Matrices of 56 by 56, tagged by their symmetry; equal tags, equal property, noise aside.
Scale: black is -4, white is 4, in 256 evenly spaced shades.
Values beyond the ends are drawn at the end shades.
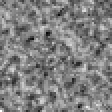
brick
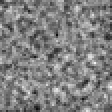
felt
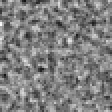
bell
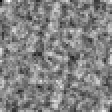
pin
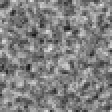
felt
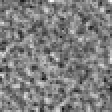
brick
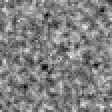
brick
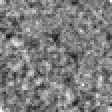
brick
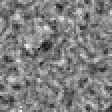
felt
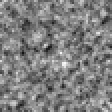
felt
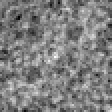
felt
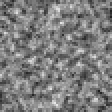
pin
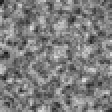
brick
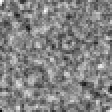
brick
